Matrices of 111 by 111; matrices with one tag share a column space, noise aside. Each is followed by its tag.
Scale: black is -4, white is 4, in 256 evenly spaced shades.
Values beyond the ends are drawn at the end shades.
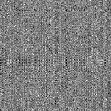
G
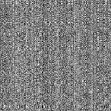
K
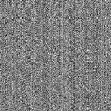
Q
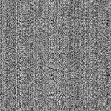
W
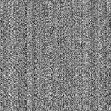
W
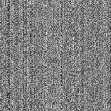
K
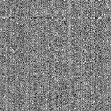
Q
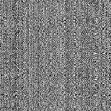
W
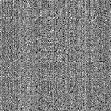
Q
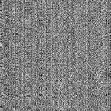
W
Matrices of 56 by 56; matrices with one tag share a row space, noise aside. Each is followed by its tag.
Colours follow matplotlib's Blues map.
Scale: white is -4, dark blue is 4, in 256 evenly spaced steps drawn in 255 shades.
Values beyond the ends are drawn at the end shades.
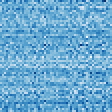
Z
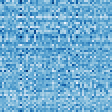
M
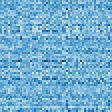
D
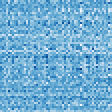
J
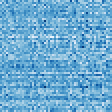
Z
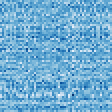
M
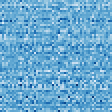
M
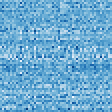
M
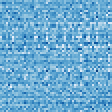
J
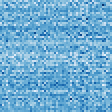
Z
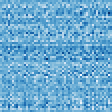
J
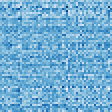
D
